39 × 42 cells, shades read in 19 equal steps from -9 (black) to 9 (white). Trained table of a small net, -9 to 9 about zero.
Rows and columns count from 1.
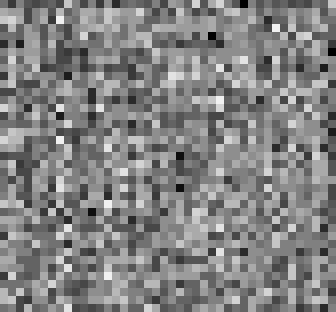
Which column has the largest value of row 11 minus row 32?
41
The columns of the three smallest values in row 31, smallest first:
9, 17, 14
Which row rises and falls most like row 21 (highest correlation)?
33
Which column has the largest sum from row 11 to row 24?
40
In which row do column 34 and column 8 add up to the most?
24
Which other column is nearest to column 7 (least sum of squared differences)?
4
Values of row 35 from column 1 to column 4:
-5 6 -2 -3
